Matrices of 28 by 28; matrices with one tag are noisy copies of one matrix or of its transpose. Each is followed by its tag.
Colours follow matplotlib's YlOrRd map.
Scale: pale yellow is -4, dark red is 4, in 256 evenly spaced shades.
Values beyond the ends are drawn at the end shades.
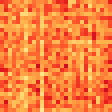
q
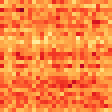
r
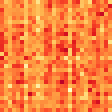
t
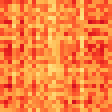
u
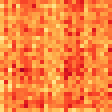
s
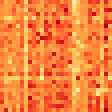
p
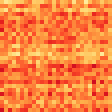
s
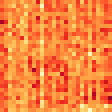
q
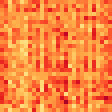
q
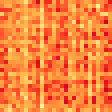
q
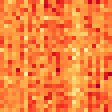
p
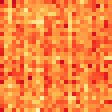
t
